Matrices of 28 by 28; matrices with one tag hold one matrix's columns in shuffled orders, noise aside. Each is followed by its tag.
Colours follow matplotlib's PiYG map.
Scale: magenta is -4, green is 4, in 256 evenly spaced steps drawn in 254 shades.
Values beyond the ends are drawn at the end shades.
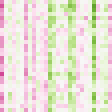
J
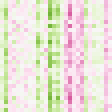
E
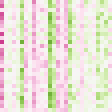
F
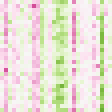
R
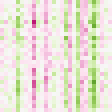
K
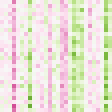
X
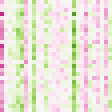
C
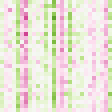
F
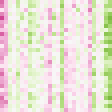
F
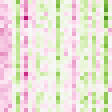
J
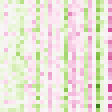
X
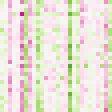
C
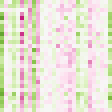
F
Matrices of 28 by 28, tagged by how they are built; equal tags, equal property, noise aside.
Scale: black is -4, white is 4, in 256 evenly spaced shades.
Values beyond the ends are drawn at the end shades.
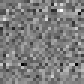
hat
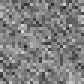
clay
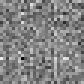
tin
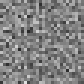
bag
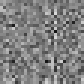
tin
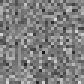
bag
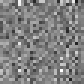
tin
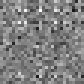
tin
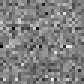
hat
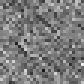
clay
